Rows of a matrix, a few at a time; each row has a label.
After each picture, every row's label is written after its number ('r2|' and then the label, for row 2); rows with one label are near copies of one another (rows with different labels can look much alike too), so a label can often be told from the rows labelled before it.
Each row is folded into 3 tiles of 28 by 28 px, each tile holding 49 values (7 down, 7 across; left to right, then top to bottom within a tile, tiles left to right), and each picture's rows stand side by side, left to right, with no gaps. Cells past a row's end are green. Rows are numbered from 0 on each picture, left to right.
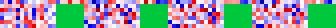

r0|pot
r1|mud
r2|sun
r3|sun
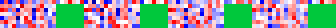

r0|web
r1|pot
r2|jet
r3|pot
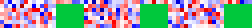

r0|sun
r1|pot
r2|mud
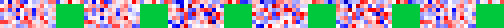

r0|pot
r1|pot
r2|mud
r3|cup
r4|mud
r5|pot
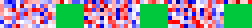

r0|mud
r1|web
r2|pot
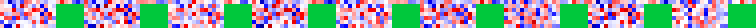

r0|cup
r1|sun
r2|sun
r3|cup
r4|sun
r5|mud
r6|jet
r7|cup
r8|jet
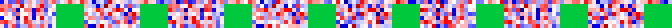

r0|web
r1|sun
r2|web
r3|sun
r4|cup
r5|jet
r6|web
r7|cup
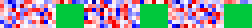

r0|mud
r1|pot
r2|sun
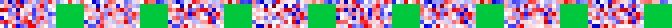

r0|jet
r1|mud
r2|mud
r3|sun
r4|pot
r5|mud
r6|mud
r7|sun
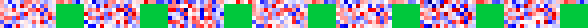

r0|cup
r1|cup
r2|web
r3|mud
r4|sun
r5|sun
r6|cup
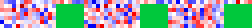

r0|mud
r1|sun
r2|pot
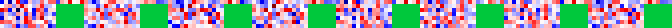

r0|pot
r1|mud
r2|mud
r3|mud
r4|pot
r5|jet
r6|pot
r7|mud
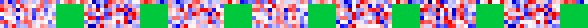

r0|web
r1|cup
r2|mud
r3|web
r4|mud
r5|pot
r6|cup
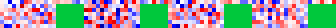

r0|sun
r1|jet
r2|sun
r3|pot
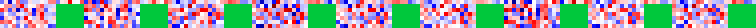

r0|pot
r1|web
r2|cup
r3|sun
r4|sun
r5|sun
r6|pot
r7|sun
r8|mud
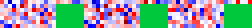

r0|sun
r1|mud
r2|pot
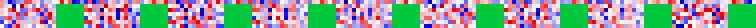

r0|mud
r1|web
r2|jet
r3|web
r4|pot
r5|sun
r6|jet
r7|web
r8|cup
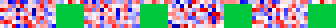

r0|jet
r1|web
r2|sun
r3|pot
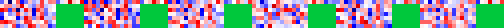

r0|pot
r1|web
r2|jet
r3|mud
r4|jet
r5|pot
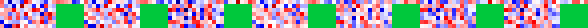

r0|sun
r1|sun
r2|pot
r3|sun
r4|web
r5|pot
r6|jet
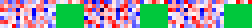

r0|web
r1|web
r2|web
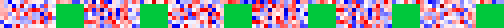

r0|sun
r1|pot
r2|cup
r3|web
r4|jet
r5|mud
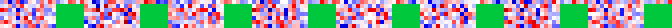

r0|jet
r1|mud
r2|sun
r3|jet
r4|cup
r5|cup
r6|jet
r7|jet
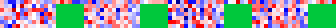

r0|mud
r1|web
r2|pot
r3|web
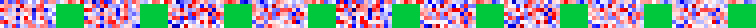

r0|web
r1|jet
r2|cup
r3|mud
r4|web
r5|sun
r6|cup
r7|sun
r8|mud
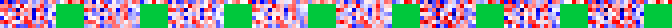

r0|web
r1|pot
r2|web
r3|web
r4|jet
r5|jet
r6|web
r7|web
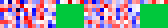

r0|pot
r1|web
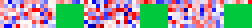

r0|cup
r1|cup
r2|web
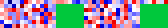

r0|sun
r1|jet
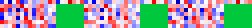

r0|pot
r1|pot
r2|pot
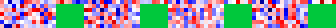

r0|cup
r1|jet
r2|pot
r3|pot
